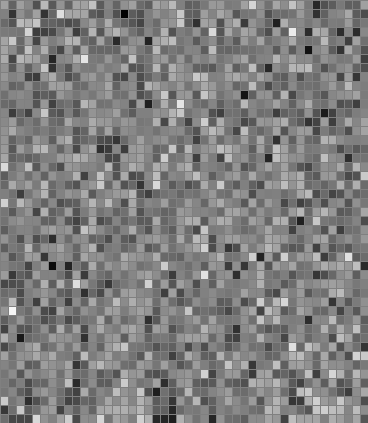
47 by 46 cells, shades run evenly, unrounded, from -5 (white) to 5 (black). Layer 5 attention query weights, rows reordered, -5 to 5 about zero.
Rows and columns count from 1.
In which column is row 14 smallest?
26
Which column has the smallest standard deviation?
12
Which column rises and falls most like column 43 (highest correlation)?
45
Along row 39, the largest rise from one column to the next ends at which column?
38
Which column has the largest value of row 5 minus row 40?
19
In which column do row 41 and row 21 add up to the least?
13
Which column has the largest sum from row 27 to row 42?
3
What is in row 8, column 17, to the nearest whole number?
2
